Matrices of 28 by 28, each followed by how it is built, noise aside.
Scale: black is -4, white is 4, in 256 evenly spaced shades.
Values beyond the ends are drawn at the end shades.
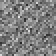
Hankel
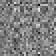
low rank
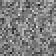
repeating columns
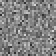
noise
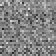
repeating columns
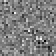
banded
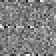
uneven rows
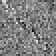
banded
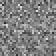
repeating columns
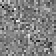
banded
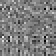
low rank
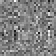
low rank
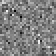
banded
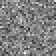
noise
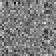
low rank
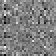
low rank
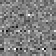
uneven rows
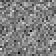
repeating columns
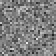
noise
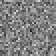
repeating columns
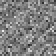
Hankel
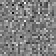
low rank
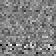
uneven rows
